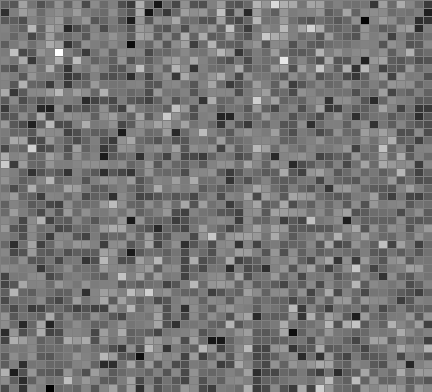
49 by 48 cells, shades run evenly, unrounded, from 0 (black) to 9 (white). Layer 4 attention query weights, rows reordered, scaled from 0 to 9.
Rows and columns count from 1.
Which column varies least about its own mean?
11
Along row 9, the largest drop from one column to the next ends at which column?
40
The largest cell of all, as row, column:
7, 7
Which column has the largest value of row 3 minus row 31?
29
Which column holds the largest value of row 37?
17
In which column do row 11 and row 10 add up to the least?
8
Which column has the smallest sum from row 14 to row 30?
47
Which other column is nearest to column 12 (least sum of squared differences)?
13
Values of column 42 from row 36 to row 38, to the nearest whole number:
5 4 5
